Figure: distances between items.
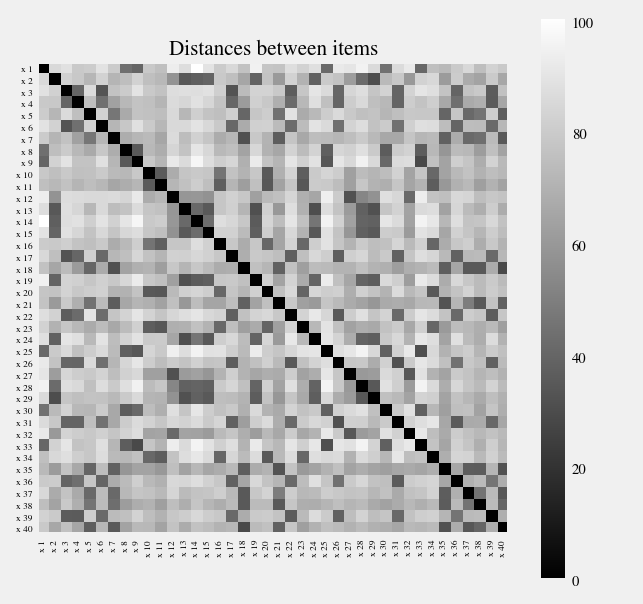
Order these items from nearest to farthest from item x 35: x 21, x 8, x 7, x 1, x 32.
x 21, x 7, x 8, x 32, x 1
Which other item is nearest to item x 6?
x 3
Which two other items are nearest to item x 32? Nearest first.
x 27, x 12
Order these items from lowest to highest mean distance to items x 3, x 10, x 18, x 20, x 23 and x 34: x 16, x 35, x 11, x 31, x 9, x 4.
x 11, x 16, x 35, x 4, x 31, x 9
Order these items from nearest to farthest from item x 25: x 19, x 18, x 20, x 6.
x 18, x 20, x 6, x 19
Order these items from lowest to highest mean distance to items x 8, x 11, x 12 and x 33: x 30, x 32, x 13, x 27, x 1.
x 30, x 1, x 27, x 32, x 13
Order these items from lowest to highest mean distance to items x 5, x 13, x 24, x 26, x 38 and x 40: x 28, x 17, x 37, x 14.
x 37, x 28, x 14, x 17
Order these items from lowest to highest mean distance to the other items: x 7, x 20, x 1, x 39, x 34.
x 7, x 39, x 20, x 34, x 1
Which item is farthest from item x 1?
x 14
